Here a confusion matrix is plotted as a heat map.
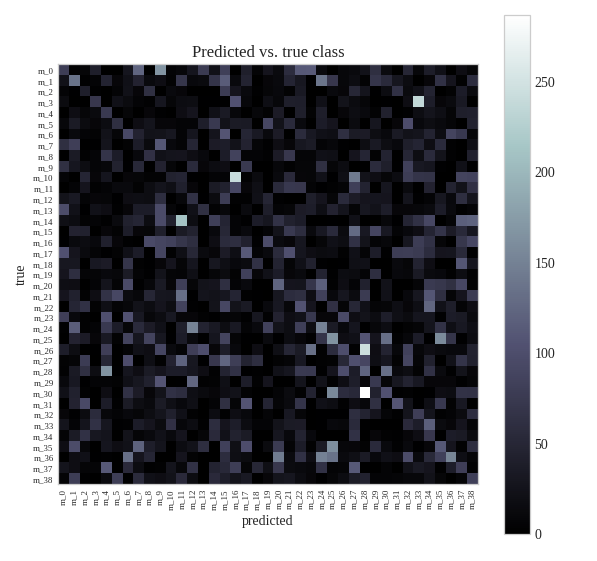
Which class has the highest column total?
m_15
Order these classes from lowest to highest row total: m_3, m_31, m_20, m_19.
m_19, m_3, m_31, m_20
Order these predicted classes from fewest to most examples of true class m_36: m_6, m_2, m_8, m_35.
m_2, m_8, m_35, m_6
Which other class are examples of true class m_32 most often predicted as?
m_33
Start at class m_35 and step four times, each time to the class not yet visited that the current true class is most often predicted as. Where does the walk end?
m_4
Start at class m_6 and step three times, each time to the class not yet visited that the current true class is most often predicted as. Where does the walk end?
m_11
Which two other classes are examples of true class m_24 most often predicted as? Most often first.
m_12, m_1
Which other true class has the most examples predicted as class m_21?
m_17
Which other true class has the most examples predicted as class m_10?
m_16
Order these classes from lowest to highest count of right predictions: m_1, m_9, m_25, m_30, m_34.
m_9, m_34, m_30, m_1, m_25
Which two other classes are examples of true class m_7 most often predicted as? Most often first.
m_9, m_1
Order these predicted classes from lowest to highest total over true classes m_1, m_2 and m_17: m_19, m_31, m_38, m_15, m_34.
m_19, m_38, m_34, m_31, m_15
